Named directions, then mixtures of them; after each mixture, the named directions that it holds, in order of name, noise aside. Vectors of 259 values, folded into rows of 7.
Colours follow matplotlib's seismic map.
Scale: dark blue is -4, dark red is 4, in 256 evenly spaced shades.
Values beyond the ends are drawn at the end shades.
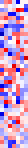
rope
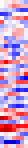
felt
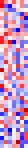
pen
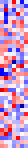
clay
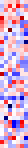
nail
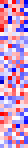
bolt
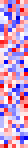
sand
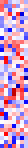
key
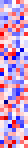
key, nail, rope.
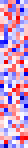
sand.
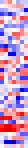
felt, rope.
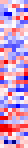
felt.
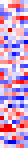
felt, nail.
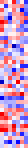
bolt, felt.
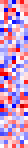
clay, sand.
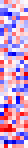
felt, rope, sand.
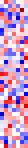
rope, sand.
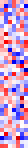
clay, pen, sand.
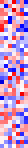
bolt.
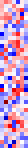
key, nail, rope.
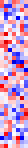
clay, pen, sand.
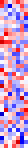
pen, sand.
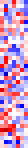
bolt, clay, felt.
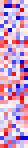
clay, key, sand.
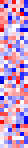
bolt.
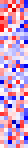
bolt, nail.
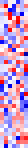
bolt, sand.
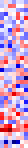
felt, key, pen.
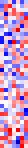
pen.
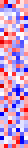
pen, sand.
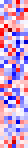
key, nail, rope.
